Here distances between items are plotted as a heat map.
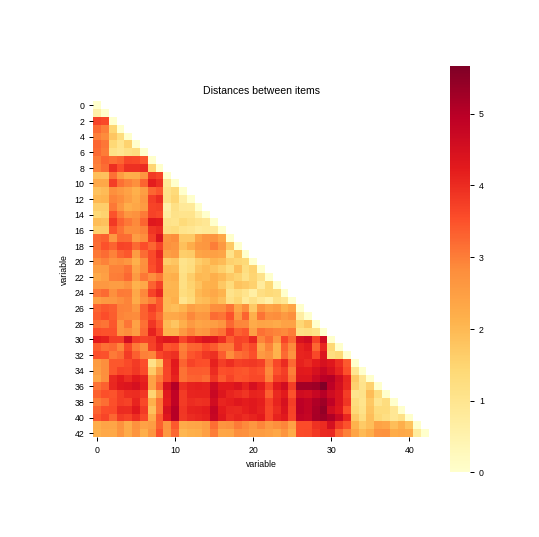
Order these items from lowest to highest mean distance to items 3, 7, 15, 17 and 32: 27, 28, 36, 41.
41, 28, 27, 36
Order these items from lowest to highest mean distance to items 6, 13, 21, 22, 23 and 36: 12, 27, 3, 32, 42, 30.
12, 42, 3, 32, 27, 30
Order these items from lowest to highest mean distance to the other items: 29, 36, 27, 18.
18, 27, 29, 36
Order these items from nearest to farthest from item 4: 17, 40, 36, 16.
16, 17, 40, 36
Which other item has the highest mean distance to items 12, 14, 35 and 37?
30
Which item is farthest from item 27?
36
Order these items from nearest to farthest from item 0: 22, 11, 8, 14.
14, 11, 22, 8
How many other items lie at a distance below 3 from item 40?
10
